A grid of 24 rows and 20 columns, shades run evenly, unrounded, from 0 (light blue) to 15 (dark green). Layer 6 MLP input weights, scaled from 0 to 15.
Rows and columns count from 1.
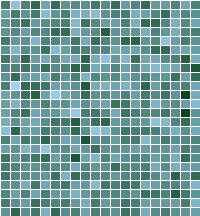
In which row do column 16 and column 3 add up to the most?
3
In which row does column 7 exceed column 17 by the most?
14
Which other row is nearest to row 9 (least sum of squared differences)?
20
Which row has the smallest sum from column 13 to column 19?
8
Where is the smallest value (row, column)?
10, 2
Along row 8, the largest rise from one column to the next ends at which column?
19
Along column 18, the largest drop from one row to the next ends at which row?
23
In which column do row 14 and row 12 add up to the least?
16
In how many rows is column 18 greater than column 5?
12
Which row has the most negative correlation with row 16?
9
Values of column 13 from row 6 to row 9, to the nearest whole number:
5 3 5 5
